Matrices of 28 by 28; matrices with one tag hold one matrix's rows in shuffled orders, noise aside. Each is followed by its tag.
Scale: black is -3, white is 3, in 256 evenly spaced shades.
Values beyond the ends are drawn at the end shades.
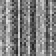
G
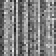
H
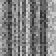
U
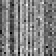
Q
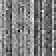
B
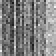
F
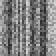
U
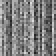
B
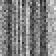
U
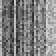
F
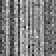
Q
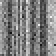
U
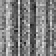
G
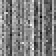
B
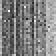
F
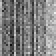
F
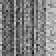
F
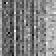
F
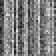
H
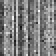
H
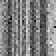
U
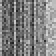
F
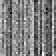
B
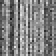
Q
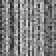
Q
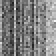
F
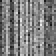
Q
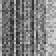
F
